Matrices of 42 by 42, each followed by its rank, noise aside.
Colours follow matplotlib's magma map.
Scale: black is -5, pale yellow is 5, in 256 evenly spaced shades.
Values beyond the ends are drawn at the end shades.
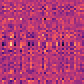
three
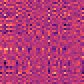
three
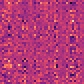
four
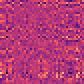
four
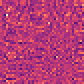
five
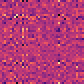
three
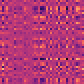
two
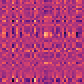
two
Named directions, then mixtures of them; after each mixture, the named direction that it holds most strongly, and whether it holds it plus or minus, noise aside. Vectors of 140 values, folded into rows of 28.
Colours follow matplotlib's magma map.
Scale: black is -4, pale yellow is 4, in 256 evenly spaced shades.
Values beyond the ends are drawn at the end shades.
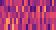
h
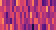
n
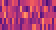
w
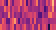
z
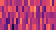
h, minus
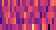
n, minus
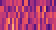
h, plus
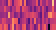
z, plus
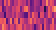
w, minus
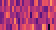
n, minus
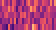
h, minus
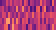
h, plus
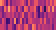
h, minus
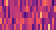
w, minus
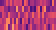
h, plus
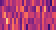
h, plus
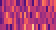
n, minus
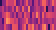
n, minus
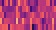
w, minus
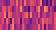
w, plus
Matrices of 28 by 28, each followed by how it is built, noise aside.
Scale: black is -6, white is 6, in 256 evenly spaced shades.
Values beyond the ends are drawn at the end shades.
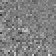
lower triangular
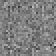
low rank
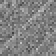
Hankel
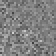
lower triangular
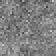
smooth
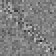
banded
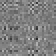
low rank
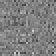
low rank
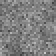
smooth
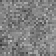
smooth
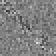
banded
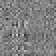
low rank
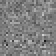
low rank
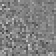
lower triangular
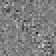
banded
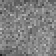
smooth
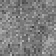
smooth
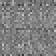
low rank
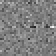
uneven rows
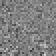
lower triangular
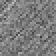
Hankel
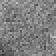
smooth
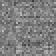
blocks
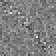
banded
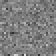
uneven rows
